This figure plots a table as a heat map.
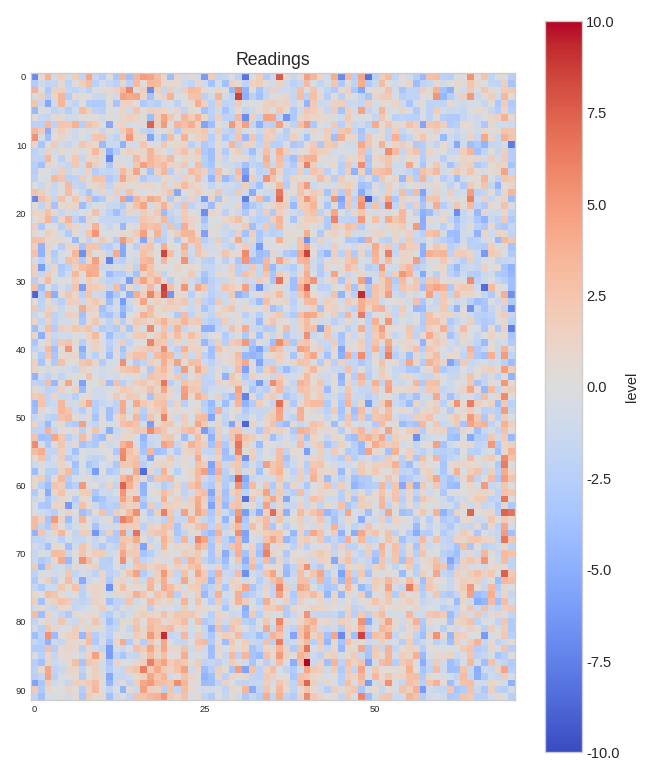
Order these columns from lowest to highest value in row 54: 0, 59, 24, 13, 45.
45, 24, 13, 59, 0
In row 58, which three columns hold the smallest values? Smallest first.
16, 9, 26
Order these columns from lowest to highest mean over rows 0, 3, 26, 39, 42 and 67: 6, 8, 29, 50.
29, 6, 50, 8
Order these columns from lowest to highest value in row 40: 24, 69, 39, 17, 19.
24, 17, 69, 39, 19
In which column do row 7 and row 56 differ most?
17
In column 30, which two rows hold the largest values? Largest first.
3, 59
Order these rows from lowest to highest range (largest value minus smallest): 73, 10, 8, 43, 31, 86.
8, 43, 10, 73, 86, 31
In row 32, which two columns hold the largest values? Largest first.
48, 19
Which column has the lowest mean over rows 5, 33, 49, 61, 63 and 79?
26
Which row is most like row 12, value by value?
81
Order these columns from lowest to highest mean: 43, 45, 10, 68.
45, 68, 43, 10
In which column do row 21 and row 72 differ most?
44
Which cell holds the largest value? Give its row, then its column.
86, 40
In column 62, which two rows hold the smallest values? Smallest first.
20, 10
